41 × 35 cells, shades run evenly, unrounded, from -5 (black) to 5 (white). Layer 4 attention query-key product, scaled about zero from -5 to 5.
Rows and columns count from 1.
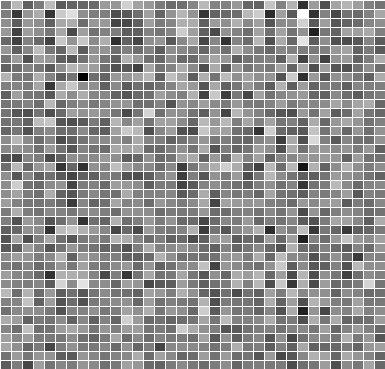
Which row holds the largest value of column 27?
9
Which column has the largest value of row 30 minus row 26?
19
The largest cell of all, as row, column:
2, 28
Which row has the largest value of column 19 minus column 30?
35
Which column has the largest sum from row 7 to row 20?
20
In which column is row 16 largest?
29
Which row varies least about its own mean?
24
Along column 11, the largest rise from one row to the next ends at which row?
27
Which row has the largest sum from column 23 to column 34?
12
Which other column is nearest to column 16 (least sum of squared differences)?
4
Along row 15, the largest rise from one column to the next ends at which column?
25
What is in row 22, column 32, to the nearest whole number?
1
